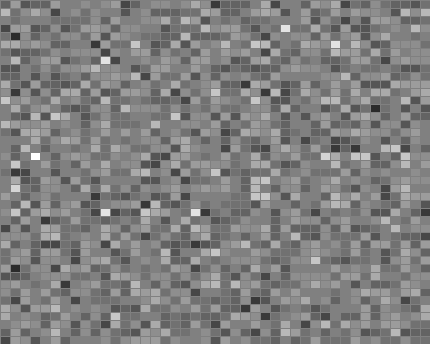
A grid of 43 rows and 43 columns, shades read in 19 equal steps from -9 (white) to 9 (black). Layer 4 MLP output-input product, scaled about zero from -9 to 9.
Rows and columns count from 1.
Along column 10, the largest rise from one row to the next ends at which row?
6
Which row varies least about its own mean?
43
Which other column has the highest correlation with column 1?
26
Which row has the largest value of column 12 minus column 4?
20
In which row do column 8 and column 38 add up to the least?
12
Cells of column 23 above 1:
13
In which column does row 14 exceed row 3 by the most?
38
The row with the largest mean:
1
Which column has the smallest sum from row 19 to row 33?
41
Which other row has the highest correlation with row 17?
2
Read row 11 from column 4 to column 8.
-2 2 2 3 2
